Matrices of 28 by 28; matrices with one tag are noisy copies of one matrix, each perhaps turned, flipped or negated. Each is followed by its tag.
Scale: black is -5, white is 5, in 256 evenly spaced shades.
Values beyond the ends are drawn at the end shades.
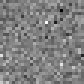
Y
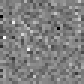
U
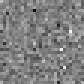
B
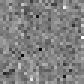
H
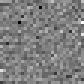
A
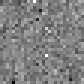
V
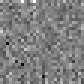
A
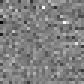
A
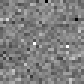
H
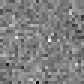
H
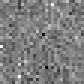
H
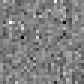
Y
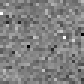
V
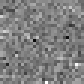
H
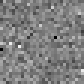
V
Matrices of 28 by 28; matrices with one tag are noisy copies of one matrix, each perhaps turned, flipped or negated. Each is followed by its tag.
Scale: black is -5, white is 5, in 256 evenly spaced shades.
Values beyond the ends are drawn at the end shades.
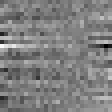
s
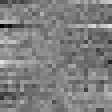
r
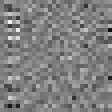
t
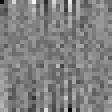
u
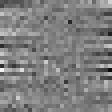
u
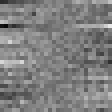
r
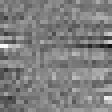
s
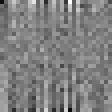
u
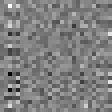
t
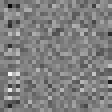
t
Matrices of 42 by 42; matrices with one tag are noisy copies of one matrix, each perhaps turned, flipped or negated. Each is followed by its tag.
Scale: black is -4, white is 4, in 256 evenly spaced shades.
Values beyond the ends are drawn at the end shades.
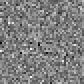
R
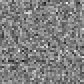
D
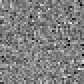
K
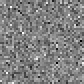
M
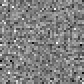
K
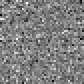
K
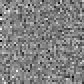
K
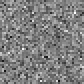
M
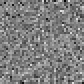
K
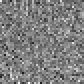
K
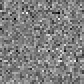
D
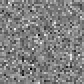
D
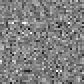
D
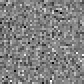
R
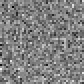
K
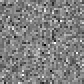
R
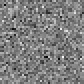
M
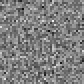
R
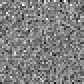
K
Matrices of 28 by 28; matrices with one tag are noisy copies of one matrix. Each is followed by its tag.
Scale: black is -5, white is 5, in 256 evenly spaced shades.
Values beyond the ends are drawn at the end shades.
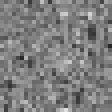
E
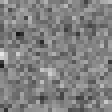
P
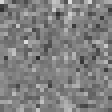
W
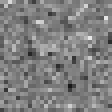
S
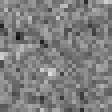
P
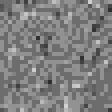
W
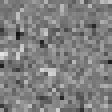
P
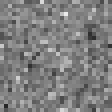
E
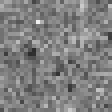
S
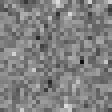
W
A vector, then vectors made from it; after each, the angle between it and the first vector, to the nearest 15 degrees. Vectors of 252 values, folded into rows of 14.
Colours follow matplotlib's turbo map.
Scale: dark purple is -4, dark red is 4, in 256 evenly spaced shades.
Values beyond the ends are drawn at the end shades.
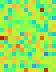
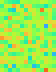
45 degrees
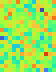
150 degrees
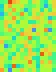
90 degrees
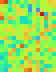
75 degrees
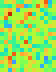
105 degrees
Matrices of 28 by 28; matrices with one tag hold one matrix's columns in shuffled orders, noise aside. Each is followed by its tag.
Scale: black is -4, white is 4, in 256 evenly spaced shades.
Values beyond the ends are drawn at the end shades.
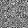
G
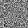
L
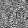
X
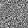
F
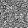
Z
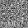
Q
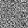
L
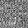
Q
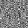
X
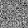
Q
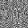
X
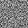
F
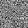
F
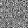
G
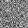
L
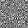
F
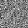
X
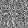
Q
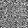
G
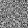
L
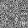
Q
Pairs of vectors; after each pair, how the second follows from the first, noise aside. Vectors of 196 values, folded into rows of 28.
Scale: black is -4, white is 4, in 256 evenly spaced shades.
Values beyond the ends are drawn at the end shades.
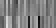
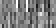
reversed, negated.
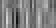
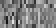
sign-scrambled.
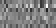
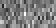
shuffled.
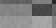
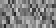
shuffled.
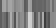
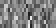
sign-scrambled.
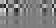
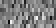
shuffled.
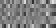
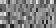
reversed, negated.
